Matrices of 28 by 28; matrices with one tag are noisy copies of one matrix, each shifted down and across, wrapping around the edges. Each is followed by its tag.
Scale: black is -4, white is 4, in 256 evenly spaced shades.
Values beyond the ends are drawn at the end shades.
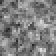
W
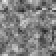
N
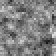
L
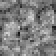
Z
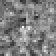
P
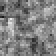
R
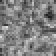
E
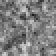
P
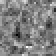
E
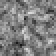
L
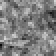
L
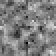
W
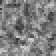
E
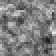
L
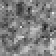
R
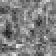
E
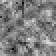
W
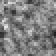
L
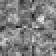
N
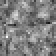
N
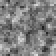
Z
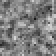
P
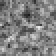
E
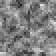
W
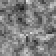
L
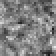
L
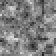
W
